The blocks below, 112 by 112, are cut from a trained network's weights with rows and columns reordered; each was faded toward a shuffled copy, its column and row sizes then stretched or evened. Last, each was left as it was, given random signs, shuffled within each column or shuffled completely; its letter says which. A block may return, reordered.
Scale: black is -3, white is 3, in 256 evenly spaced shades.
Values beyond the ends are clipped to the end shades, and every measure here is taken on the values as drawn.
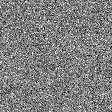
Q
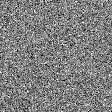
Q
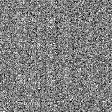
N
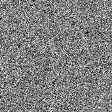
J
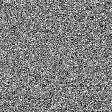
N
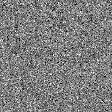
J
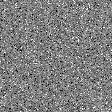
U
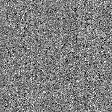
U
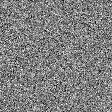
Q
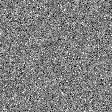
Q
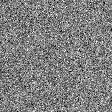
Q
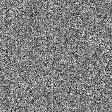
U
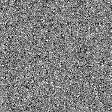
J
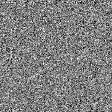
J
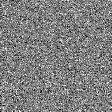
N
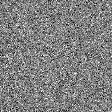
J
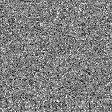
N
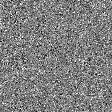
U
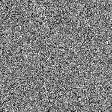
J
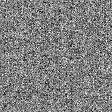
U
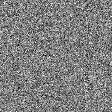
J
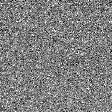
N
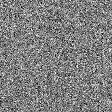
U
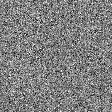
U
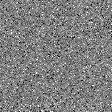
N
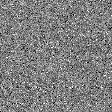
J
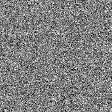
J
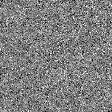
J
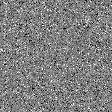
J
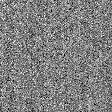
U
